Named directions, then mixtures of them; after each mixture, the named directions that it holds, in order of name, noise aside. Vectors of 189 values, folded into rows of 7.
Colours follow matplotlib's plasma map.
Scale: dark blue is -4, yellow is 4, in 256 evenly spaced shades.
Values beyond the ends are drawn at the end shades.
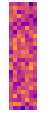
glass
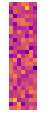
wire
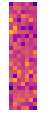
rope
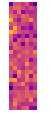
rope.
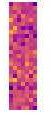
rope.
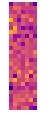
rope.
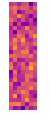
glass.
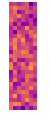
glass.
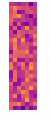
glass.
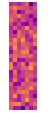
glass.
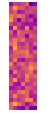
glass, rope.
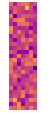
wire.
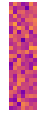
glass, wire.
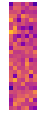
rope.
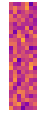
glass, wire.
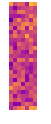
glass, rope.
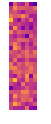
glass, rope.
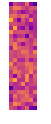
glass, rope.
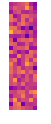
rope, wire.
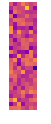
wire.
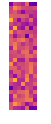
glass, rope.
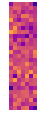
rope.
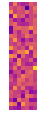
wire.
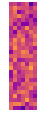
glass.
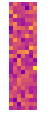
wire.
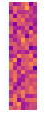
glass, wire.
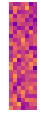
glass, wire.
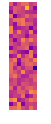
wire.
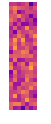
glass.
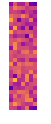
glass, rope.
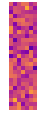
wire.
